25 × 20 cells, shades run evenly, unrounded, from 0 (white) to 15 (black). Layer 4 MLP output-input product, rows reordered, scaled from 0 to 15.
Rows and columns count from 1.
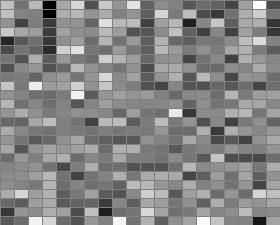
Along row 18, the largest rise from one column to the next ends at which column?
17
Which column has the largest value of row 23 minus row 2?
8
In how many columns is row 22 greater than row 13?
9
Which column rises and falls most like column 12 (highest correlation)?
19
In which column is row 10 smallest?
3
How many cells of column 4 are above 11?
6
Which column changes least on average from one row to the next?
11
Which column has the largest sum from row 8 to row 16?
16
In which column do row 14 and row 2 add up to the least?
12
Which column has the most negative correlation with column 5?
20
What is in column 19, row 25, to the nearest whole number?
14
